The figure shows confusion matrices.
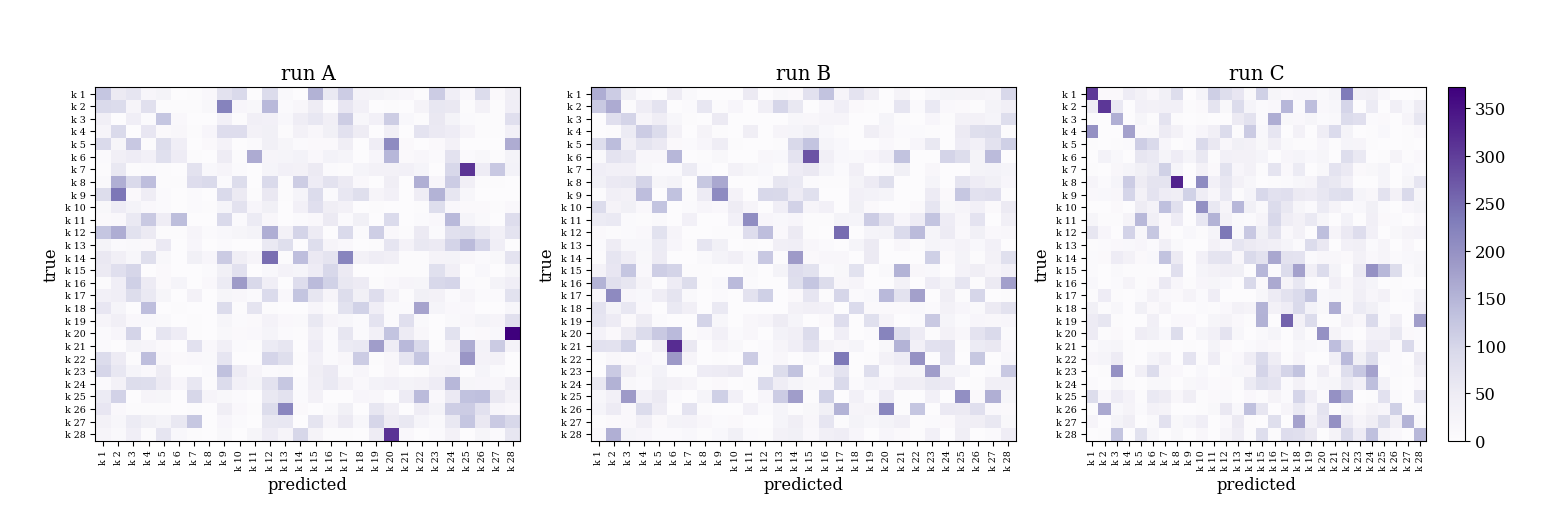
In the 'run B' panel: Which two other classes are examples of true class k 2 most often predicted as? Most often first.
k 1, k 13
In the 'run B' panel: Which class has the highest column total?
k 2
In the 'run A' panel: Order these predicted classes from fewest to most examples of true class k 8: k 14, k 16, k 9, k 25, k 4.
k 9, k 25, k 16, k 14, k 4
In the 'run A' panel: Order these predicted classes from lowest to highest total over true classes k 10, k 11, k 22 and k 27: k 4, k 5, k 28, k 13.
k 5, k 13, k 28, k 4
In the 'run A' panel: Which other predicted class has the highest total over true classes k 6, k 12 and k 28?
k 20
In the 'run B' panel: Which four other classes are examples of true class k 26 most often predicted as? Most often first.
k 20, k 17, k 22, k 4
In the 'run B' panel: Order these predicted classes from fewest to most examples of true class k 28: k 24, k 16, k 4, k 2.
k 24, k 4, k 16, k 2
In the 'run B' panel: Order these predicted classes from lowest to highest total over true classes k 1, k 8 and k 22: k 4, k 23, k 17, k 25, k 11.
k 23, k 25, k 4, k 11, k 17
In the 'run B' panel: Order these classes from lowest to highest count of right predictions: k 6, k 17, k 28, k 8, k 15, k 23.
k 28, k 15, k 17, k 8, k 6, k 23
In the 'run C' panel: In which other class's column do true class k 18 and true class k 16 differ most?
k 15
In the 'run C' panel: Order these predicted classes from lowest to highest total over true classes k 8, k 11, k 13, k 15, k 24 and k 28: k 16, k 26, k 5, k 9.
k 9, k 26, k 16, k 5
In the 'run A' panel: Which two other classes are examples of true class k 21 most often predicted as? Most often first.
k 19, k 25
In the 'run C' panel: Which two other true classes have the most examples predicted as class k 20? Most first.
k 12, k 15
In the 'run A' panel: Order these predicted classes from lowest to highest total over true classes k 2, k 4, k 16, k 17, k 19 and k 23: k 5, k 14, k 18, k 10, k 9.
k 5, k 18, k 14, k 10, k 9
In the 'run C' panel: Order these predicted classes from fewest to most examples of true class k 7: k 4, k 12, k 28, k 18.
k 28, k 4, k 18, k 12
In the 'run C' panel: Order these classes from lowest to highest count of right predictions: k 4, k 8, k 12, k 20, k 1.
k 4, k 20, k 12, k 1, k 8
